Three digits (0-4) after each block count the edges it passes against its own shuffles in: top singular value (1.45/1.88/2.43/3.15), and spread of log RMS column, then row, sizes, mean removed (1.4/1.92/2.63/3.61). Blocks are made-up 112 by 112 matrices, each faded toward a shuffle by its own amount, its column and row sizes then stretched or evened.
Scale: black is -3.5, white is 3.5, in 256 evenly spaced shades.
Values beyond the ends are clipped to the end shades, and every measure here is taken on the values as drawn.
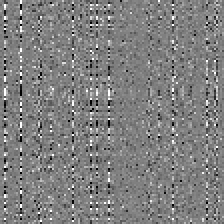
4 4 1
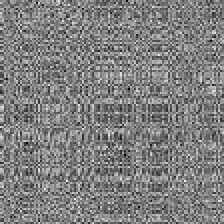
4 3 0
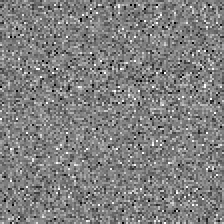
0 0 2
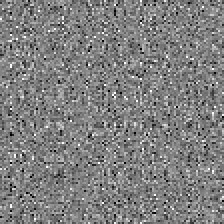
3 2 0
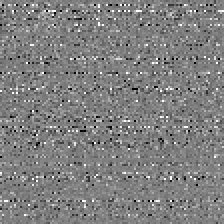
1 1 4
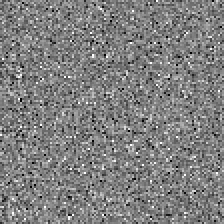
1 1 0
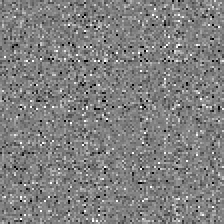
1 2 2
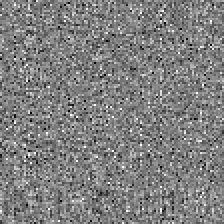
2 2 0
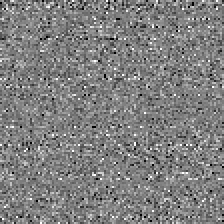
0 0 3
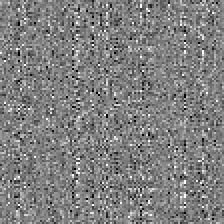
3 3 0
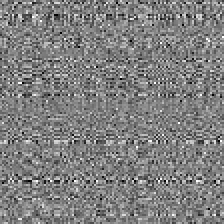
4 0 4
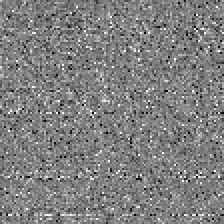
2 0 2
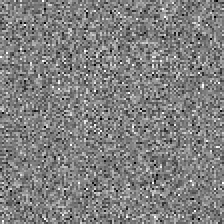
2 2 1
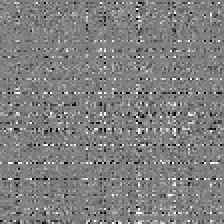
3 3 4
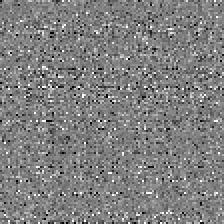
2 1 3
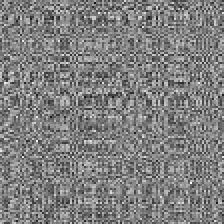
4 0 3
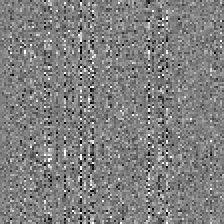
3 4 1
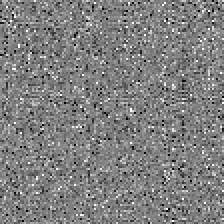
2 2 0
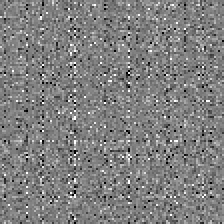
3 3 2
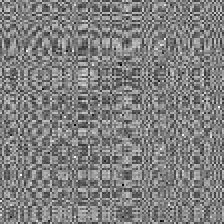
4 2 2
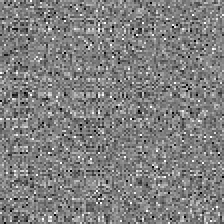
3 1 1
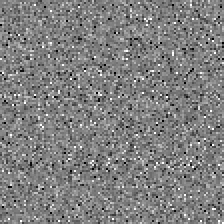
0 0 1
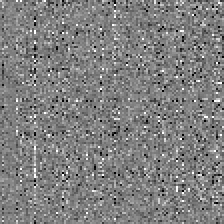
1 3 2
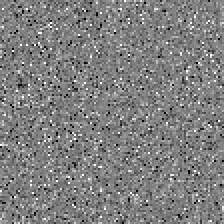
0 1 0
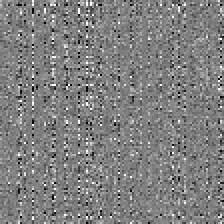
3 4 2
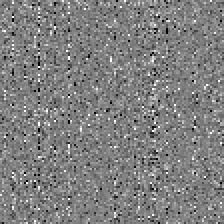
1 3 0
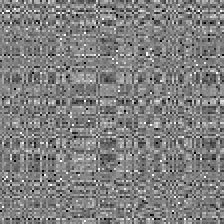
4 0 3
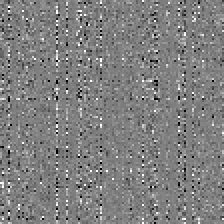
2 4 2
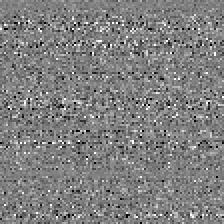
0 1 4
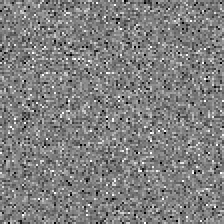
1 1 1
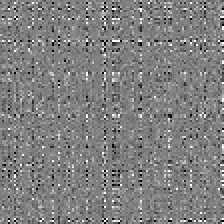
4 4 3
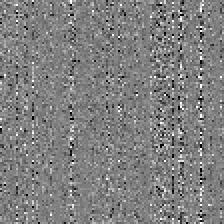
1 4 1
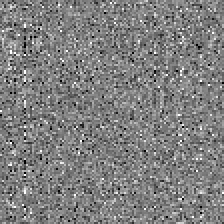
2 2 1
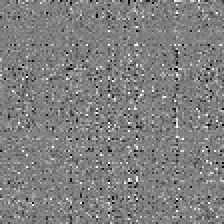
0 3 3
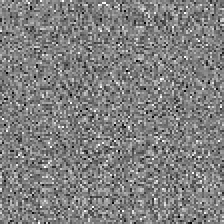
3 0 0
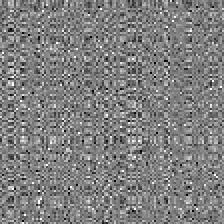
4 3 0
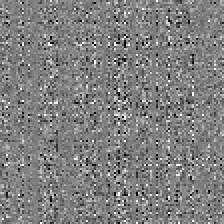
1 4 3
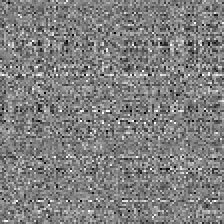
3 0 3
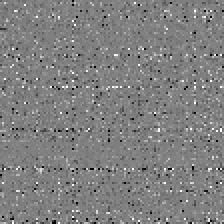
1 2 3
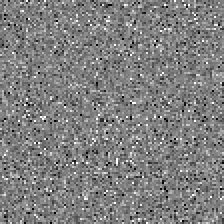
0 1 2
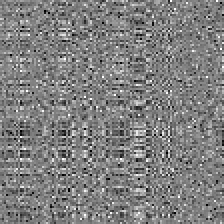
4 3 2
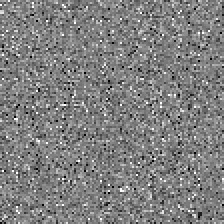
0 2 0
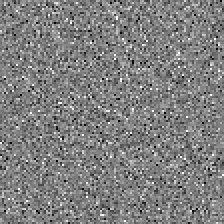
2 0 0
